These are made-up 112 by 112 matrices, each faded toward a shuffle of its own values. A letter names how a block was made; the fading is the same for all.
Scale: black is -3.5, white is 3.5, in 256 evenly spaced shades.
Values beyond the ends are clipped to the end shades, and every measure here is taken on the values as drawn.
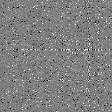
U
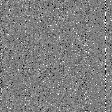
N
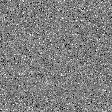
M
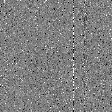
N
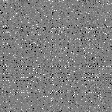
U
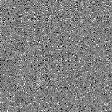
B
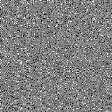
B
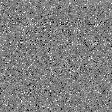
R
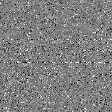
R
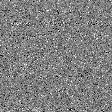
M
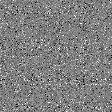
R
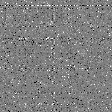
U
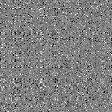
B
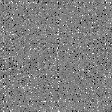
U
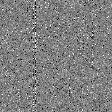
N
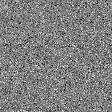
M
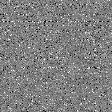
R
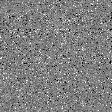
R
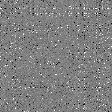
U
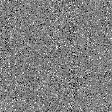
N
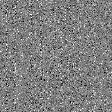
N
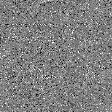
R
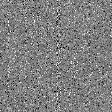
N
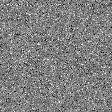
M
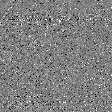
R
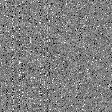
N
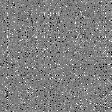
U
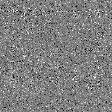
R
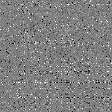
U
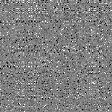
B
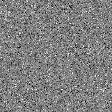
M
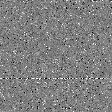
R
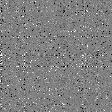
U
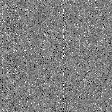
N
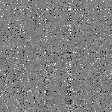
U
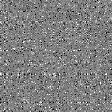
B
